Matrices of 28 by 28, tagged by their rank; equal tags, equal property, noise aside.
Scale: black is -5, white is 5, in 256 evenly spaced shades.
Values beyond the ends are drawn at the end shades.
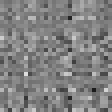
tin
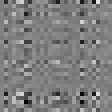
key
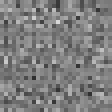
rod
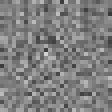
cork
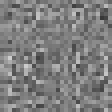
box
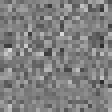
box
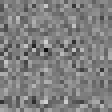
box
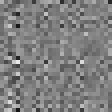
tin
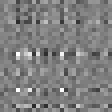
key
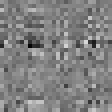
tin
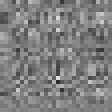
tin
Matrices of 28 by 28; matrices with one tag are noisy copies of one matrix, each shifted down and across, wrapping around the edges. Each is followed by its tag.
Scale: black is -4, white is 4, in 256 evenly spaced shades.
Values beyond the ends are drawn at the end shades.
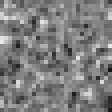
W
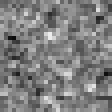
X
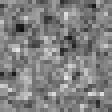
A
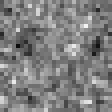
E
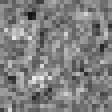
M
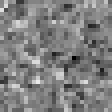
X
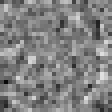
W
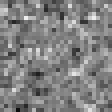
X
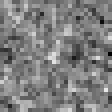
E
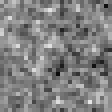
E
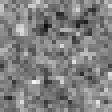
E
